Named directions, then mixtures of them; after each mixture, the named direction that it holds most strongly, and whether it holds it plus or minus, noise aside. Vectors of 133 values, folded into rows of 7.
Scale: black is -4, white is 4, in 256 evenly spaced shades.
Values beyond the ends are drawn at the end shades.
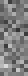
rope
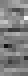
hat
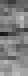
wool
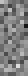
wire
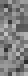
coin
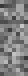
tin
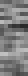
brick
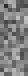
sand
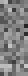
rope, plus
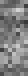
tin, plus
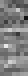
hat, minus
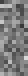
tin, minus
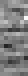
hat, plus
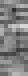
brick, minus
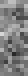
tin, minus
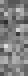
tin, plus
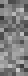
tin, plus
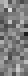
coin, minus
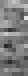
hat, plus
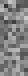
sand, plus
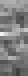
wool, minus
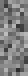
coin, plus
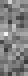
coin, plus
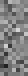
rope, minus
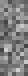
coin, minus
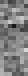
brick, plus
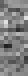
hat, plus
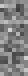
tin, minus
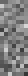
coin, minus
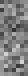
wire, minus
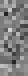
tin, minus
